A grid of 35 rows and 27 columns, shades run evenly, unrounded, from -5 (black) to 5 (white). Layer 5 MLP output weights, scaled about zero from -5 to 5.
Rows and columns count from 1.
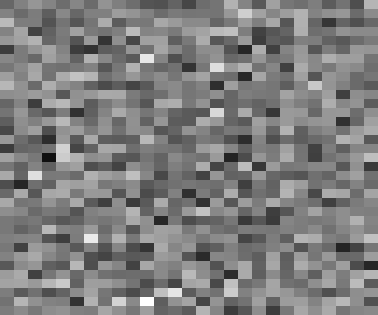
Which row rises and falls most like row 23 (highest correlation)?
29
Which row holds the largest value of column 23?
10
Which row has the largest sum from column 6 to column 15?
27
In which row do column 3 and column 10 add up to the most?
20
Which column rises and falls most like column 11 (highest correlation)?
25
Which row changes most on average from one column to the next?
34
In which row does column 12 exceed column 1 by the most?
6
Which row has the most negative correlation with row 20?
12
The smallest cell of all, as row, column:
18, 4
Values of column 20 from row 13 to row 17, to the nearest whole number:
-3 0 -1 -2 0
